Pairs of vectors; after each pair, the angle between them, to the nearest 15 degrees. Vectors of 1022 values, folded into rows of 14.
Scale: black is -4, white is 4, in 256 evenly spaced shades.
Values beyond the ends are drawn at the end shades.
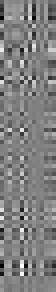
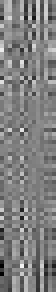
30 degrees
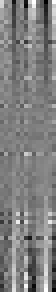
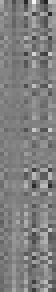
60 degrees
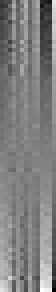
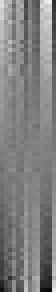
165 degrees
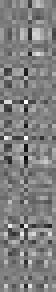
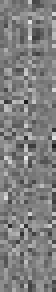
135 degrees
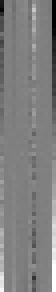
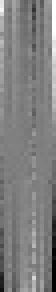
165 degrees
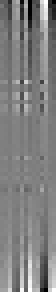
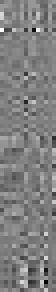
105 degrees
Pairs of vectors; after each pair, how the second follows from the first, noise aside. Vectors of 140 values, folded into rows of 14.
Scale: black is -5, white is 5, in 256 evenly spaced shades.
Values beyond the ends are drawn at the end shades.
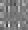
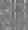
wrapped around, shrunk.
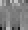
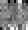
reversed, scaled up.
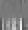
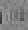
wrapped around, negated, shrunk.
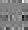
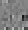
partly zeroed.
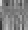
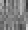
reversed.
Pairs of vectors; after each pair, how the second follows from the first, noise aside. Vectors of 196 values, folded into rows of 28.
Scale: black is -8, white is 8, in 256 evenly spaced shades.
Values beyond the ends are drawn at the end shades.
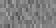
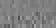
partly zeroed.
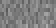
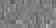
partly zeroed.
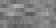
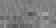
partly zeroed.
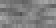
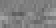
partly zeroed.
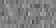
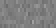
negated, shrunk.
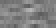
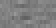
reversed, negated, shrunk.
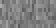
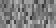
wrapped around, scaled up.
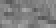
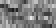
reversed, scaled up.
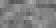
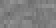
negated, shrunk.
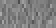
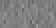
reversed, negated, shrunk.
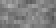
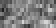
reversed, scaled up.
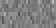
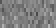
reversed.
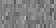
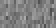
copied.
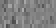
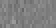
negated, shrunk.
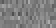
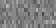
reversed.
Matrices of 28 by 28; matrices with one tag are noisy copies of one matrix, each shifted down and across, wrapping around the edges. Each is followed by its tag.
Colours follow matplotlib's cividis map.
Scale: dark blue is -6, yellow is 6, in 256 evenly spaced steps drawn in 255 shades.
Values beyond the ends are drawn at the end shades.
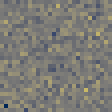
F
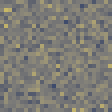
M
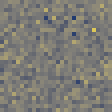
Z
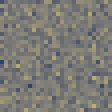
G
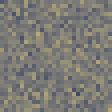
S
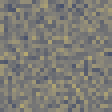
M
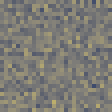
G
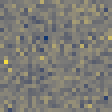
S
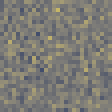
G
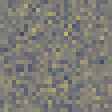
F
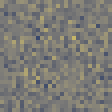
G
